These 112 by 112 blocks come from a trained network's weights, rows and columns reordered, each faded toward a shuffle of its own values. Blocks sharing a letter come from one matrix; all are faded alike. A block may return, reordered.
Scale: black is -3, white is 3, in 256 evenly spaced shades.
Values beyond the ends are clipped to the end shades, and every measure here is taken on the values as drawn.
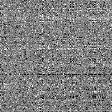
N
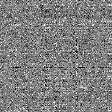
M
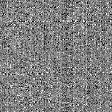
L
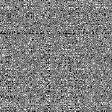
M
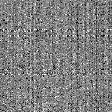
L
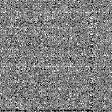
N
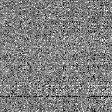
N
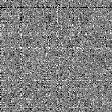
N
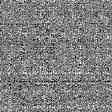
M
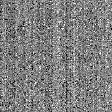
L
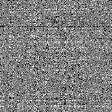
M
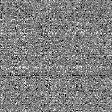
M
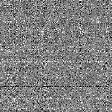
N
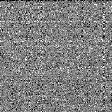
N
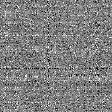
M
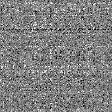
M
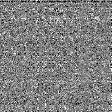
N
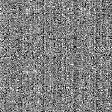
L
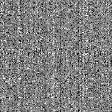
L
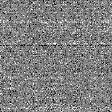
M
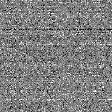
M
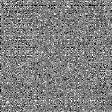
M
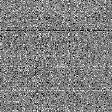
N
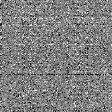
N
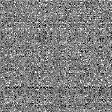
M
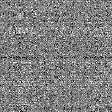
M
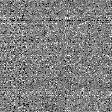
M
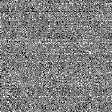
M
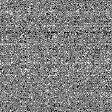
M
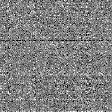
N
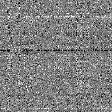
N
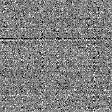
N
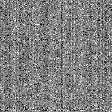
L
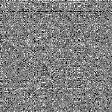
N
